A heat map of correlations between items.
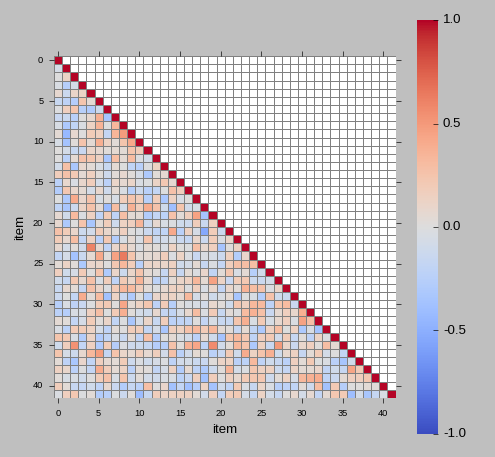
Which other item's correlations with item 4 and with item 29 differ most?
23
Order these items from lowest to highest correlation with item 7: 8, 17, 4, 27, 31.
27, 17, 4, 31, 8
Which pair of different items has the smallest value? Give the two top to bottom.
18, 21
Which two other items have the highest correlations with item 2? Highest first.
35, 17
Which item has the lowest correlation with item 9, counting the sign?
1
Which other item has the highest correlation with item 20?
10
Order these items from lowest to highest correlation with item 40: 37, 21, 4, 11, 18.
21, 4, 37, 18, 11
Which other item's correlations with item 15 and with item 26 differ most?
36
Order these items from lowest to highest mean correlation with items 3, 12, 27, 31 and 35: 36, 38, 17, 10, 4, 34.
34, 38, 36, 10, 4, 17
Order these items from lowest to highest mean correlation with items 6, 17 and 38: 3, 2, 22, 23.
3, 23, 22, 2
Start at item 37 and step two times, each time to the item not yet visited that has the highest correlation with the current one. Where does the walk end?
8
